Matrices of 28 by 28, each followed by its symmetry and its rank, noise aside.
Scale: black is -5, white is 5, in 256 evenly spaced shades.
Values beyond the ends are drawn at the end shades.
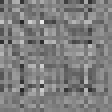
no symmetry, rank two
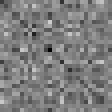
symmetric, rank three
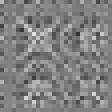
symmetric, rank three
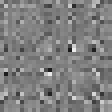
symmetric, rank three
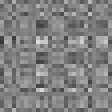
no symmetry, rank two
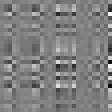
no symmetry, rank one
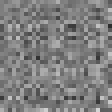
no symmetry, rank three
